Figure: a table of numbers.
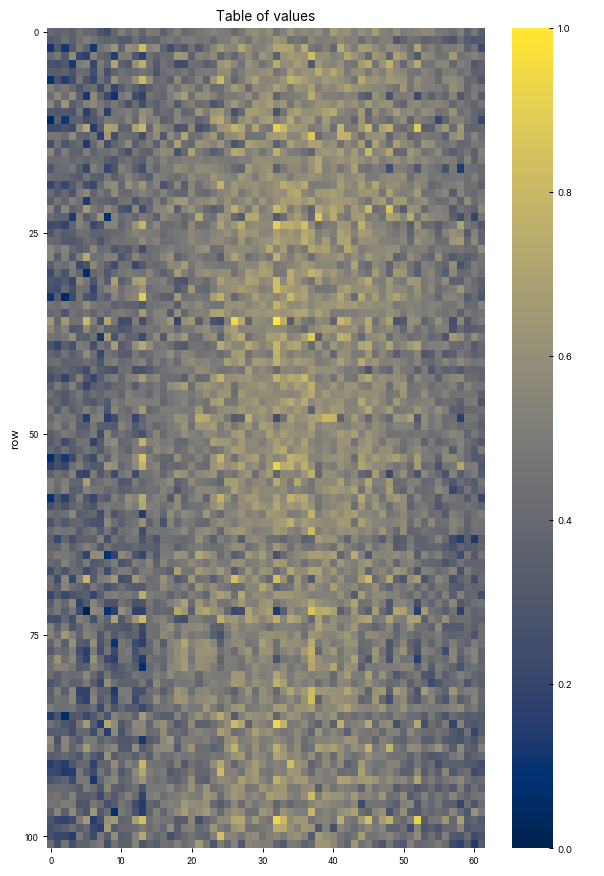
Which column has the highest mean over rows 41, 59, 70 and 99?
32
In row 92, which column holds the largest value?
24
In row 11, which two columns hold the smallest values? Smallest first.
0, 2
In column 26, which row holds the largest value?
36
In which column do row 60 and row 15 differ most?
37
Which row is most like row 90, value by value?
81
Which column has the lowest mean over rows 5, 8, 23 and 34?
8
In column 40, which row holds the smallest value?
99
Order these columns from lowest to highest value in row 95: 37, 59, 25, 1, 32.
59, 1, 25, 32, 37
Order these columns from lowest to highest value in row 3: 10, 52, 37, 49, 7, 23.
52, 7, 10, 23, 49, 37
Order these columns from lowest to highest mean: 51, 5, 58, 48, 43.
5, 58, 51, 48, 43
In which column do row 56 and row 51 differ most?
13
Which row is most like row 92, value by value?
100
